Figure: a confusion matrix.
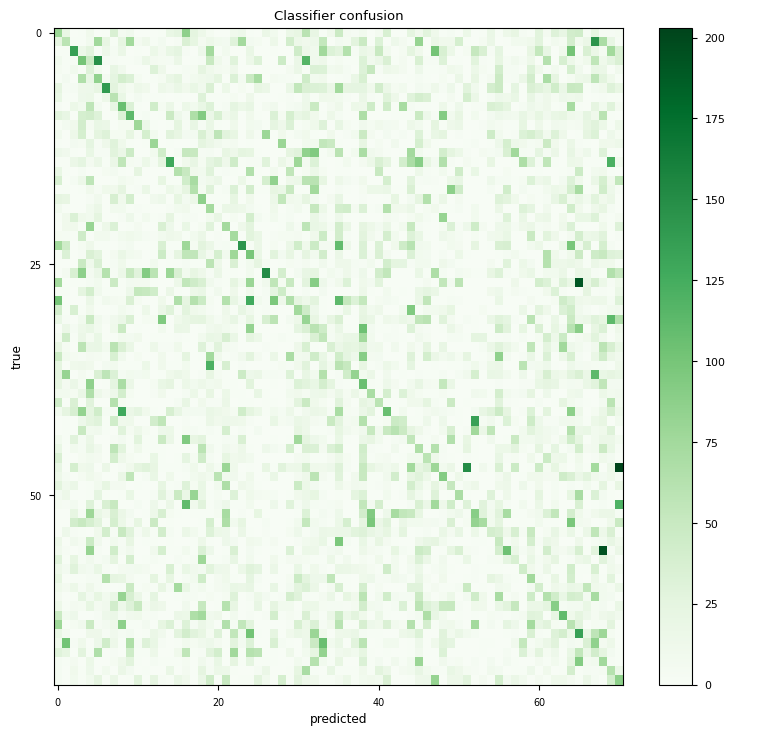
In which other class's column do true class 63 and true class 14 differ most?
69
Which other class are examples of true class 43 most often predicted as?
52
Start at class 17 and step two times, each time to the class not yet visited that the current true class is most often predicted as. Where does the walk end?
21
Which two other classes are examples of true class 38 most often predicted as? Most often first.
4, 8
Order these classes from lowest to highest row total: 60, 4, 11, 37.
4, 60, 11, 37
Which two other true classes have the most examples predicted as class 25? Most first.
5, 67
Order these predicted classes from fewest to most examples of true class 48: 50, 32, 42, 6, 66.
6, 50, 66, 42, 32
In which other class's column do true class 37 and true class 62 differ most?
67
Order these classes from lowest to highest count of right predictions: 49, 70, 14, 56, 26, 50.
49, 50, 70, 56, 14, 26
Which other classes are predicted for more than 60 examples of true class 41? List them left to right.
3, 8, 35, 64
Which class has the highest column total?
38
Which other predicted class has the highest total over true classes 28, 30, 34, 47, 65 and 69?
70
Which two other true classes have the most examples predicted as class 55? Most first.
35, 61
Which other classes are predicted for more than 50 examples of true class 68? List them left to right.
32, 45, 65
